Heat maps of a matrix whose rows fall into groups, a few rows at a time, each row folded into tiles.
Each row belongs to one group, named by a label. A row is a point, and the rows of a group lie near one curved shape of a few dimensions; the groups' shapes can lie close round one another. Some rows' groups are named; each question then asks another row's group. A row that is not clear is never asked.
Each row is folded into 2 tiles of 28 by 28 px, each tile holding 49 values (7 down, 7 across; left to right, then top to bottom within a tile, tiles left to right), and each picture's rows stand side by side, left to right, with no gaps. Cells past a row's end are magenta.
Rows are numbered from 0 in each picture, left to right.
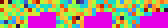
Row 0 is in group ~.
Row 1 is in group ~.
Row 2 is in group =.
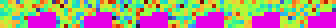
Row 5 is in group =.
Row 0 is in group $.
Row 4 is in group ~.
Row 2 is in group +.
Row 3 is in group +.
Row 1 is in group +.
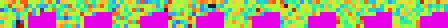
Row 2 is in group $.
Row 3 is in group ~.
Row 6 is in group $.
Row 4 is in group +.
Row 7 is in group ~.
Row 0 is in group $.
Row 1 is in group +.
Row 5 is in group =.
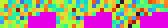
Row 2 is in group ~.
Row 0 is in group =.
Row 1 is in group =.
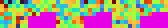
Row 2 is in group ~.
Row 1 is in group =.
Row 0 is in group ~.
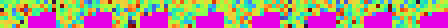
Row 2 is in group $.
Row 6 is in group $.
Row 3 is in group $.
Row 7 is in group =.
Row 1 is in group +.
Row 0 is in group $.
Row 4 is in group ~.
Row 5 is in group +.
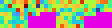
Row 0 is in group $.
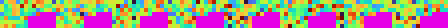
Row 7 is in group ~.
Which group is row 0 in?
$
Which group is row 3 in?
=
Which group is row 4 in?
~
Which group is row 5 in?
$
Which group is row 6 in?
~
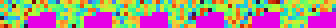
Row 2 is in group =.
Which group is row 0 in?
+
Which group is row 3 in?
+
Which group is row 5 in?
=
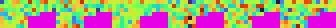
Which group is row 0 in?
=
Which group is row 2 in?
~
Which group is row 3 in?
~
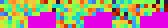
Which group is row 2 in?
$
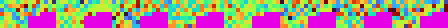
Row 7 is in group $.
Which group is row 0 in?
$
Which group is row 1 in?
=
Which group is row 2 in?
$
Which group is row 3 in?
+
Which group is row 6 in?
$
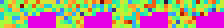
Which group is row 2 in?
$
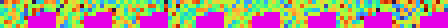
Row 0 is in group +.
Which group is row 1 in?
$
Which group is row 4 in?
=
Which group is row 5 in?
$
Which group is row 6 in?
+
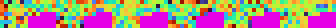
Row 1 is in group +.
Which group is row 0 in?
~
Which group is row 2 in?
$
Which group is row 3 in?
+
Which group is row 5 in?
~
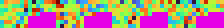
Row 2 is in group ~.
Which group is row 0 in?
+
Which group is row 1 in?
~
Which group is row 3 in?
~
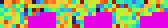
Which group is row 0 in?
+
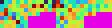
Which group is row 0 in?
$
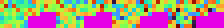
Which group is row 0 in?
+
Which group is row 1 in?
=
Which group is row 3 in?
+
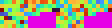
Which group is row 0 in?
=
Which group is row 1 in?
$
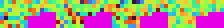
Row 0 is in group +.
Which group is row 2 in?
~
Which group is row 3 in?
=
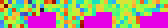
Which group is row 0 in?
+
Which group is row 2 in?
$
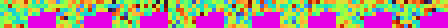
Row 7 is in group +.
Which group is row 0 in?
$
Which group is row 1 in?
=
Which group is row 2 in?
$
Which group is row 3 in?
=
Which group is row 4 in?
$
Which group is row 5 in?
~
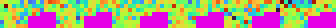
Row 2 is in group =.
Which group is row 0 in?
+
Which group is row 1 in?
+
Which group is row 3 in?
+
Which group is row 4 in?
=
